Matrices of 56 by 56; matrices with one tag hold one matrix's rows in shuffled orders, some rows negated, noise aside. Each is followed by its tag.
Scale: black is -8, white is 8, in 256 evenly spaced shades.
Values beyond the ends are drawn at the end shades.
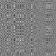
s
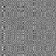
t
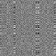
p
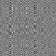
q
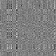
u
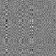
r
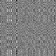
u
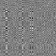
r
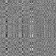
r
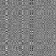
r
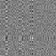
r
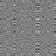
p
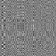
t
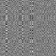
r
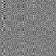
t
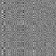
t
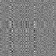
q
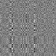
q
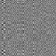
t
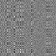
s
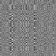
q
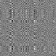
q
